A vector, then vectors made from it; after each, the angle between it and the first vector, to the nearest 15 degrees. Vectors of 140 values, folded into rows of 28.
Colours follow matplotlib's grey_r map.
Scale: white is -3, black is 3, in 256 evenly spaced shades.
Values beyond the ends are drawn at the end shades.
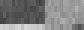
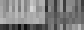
150 degrees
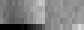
120 degrees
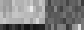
165 degrees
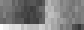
30 degrees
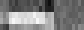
105 degrees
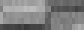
150 degrees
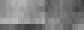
150 degrees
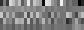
105 degrees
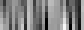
90 degrees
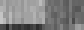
165 degrees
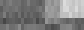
60 degrees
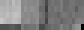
135 degrees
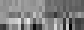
120 degrees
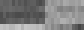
15 degrees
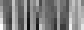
90 degrees
